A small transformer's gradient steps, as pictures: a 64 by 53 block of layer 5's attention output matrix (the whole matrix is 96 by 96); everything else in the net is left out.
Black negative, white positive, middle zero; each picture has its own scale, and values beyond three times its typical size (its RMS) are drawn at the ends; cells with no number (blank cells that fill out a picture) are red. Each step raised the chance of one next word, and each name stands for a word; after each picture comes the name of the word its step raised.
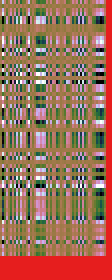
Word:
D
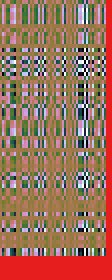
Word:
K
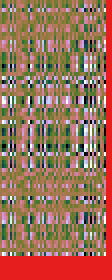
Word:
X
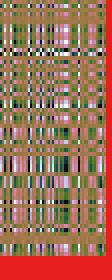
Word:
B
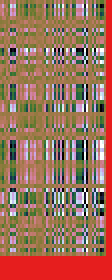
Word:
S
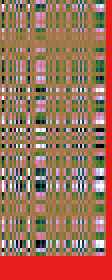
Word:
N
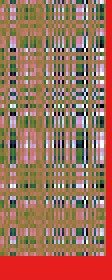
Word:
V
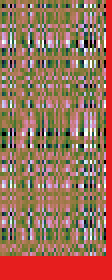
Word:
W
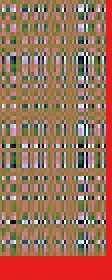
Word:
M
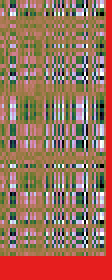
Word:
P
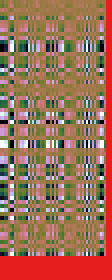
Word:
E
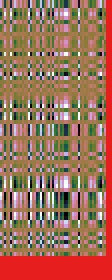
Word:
P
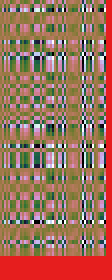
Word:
M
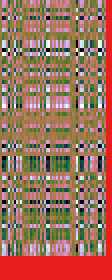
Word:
B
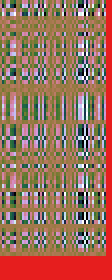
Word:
P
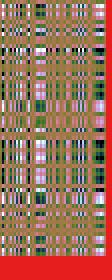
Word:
S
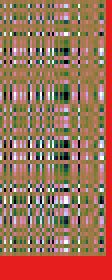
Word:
S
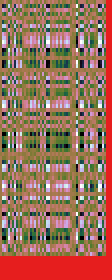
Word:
W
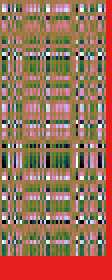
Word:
M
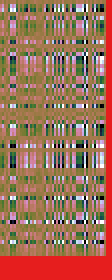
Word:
M
